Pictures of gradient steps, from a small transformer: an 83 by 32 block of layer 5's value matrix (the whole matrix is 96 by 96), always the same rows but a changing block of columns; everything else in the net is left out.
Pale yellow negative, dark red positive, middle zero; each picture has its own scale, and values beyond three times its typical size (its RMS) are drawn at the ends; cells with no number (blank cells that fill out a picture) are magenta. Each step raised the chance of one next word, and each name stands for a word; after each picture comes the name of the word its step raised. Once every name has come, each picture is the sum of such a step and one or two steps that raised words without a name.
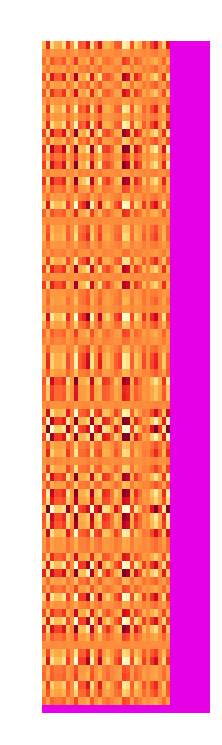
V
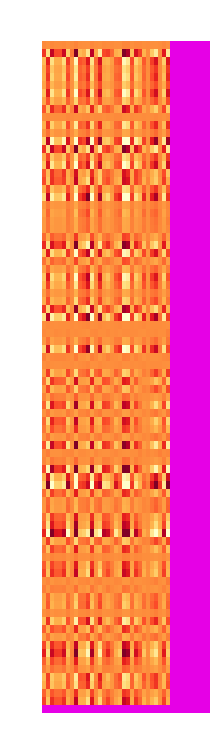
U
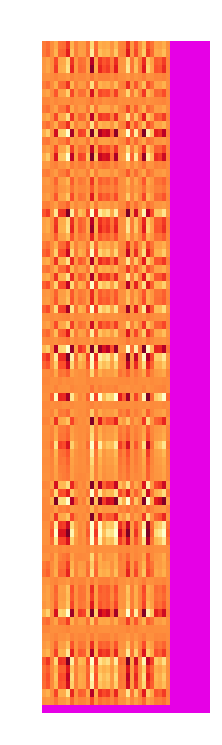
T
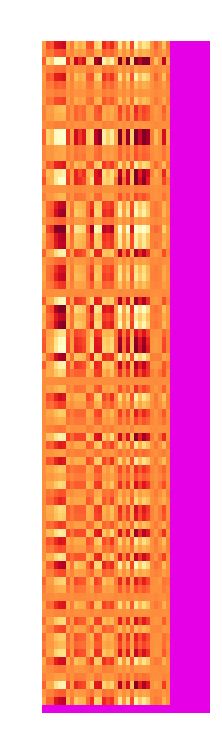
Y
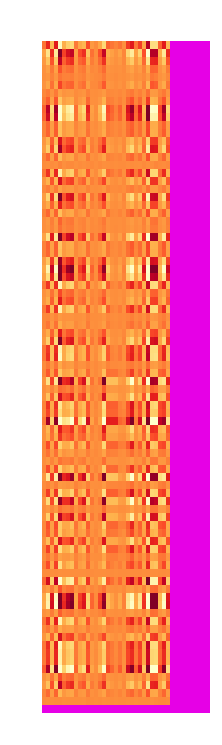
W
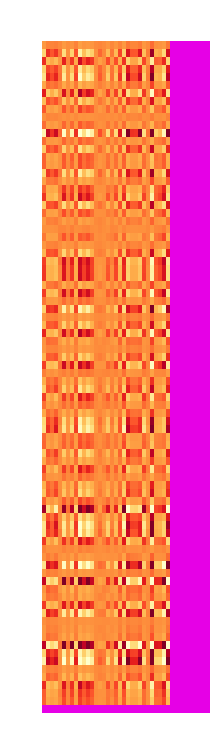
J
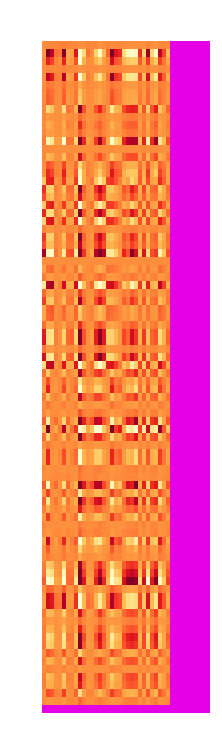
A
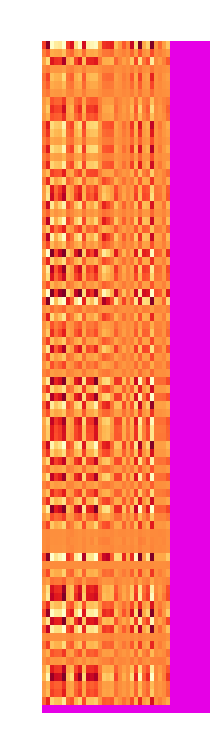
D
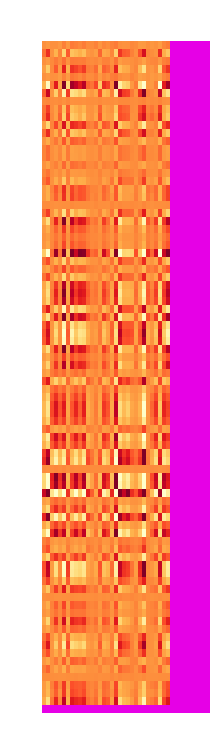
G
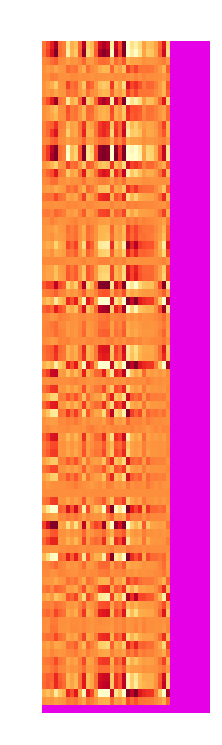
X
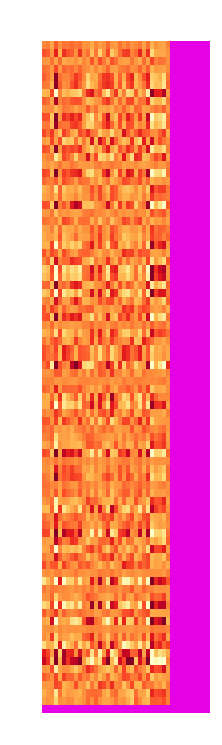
J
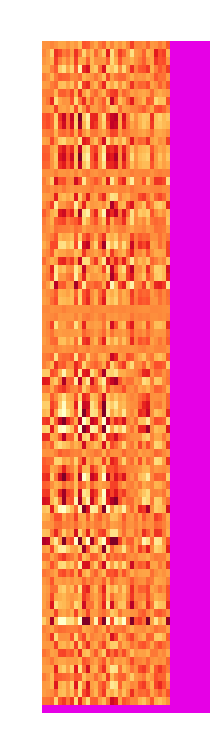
V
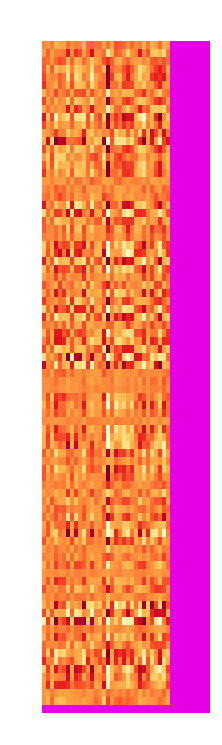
T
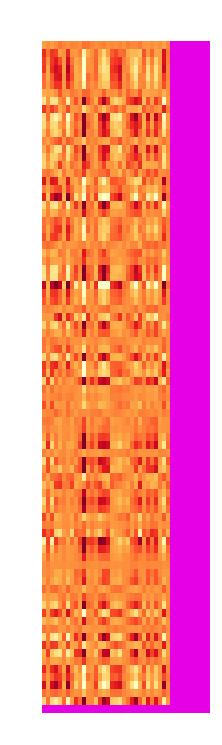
U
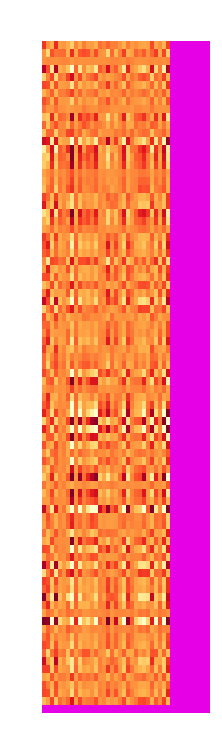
V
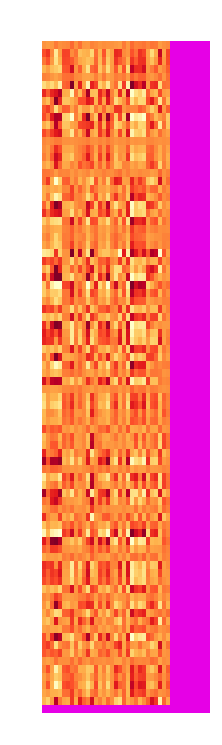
G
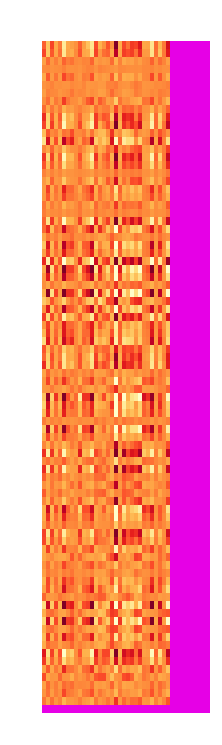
D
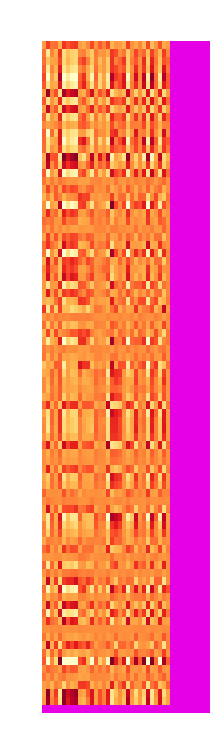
J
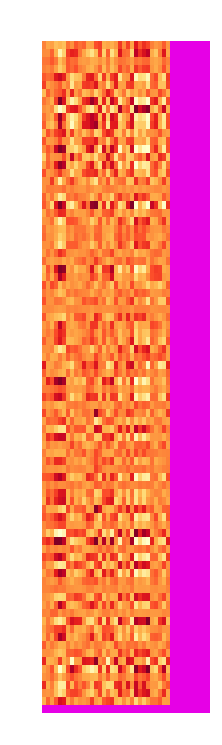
V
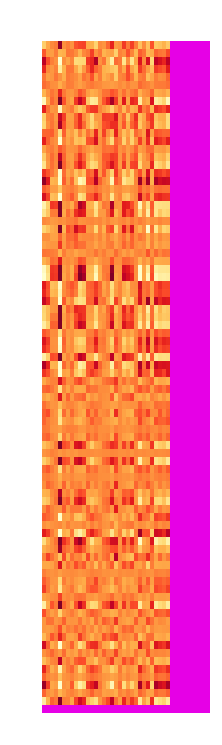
Y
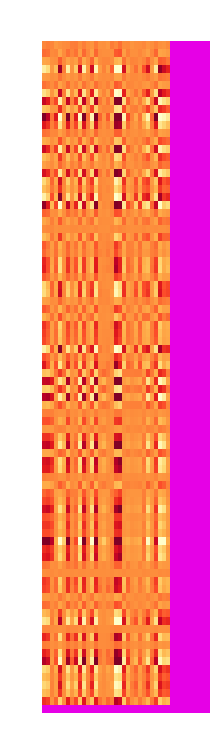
U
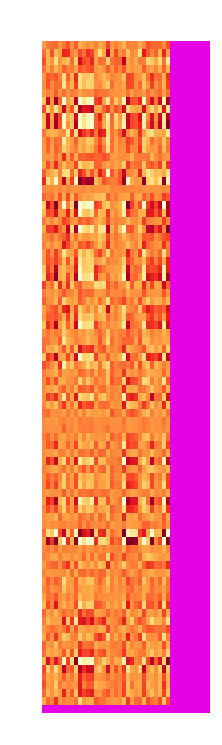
Y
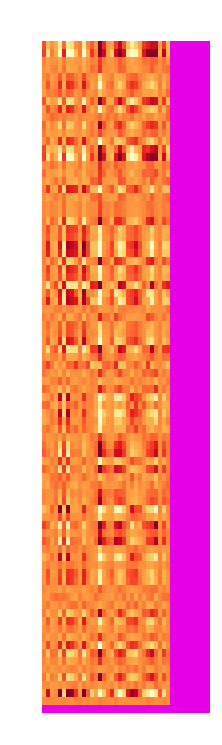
X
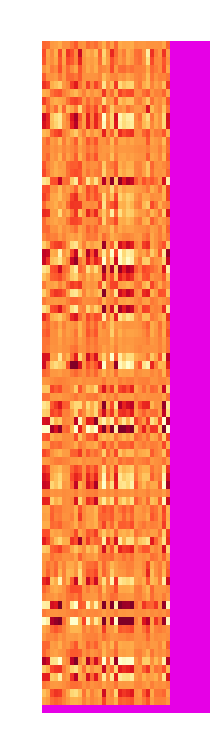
A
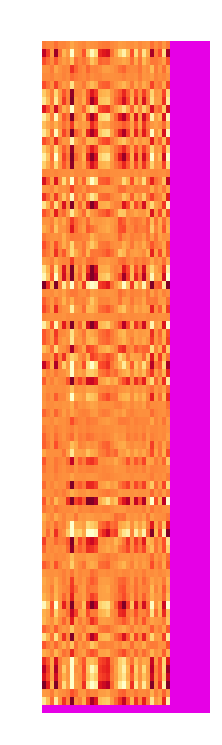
T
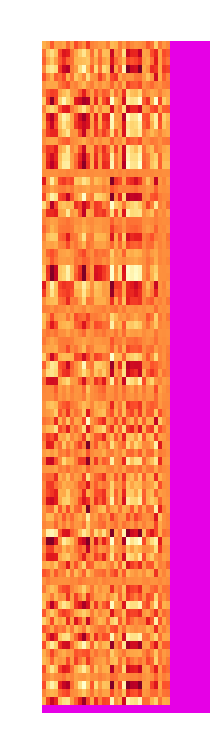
V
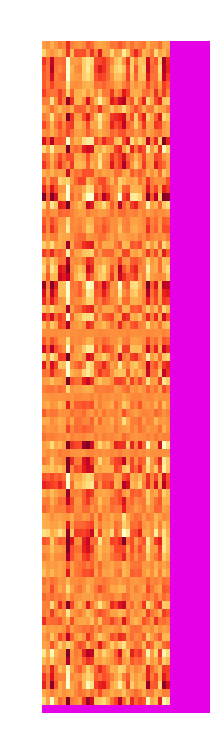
U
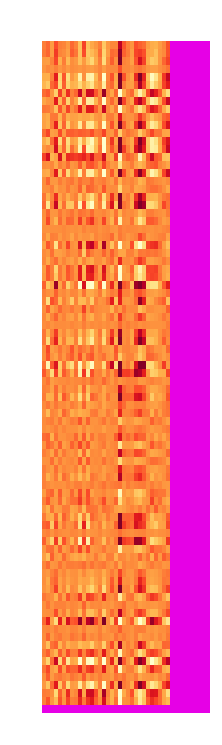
X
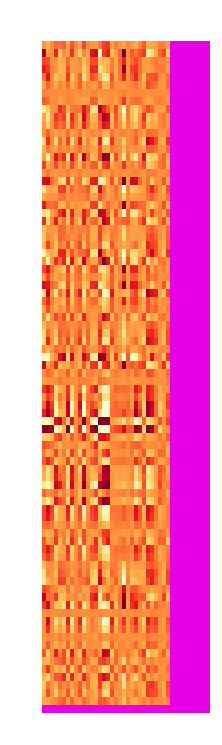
A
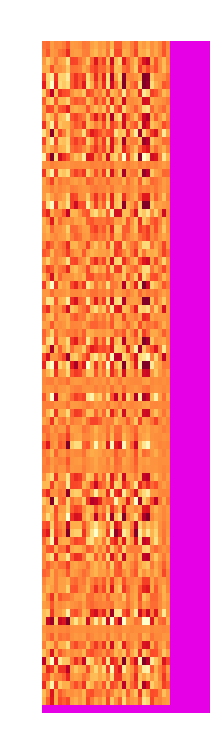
T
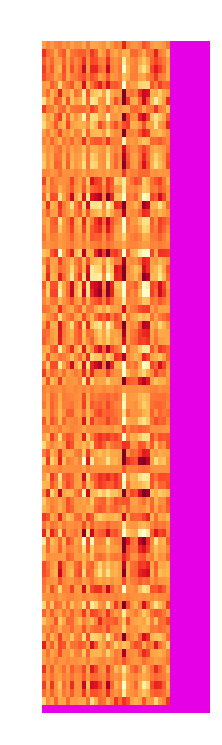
G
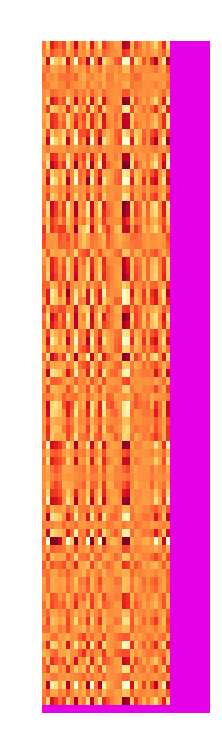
Y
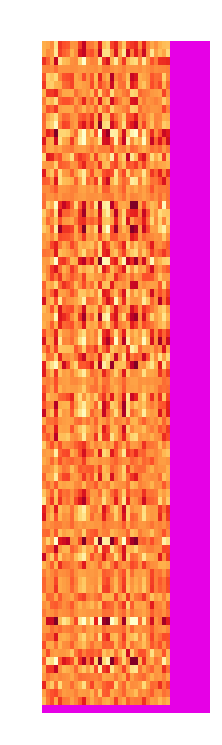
Y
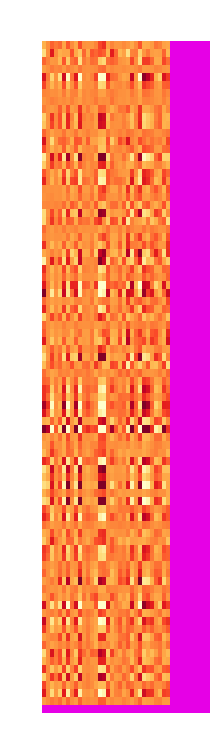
A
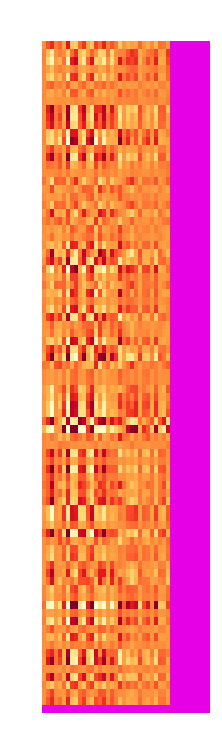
A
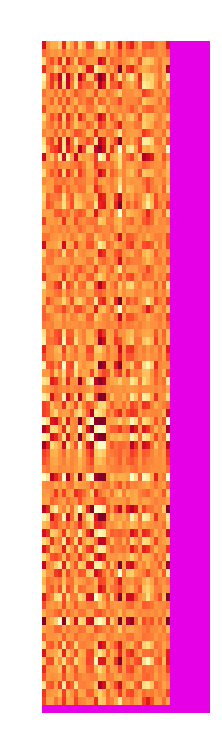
V
